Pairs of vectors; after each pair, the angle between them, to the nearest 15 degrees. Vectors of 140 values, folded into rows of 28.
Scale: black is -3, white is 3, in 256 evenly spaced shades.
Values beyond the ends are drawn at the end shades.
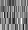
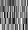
15 degrees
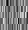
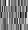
150 degrees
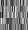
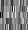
30 degrees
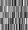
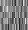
15 degrees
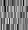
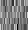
60 degrees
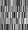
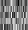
45 degrees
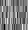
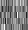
135 degrees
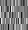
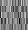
120 degrees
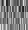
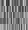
30 degrees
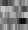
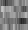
15 degrees
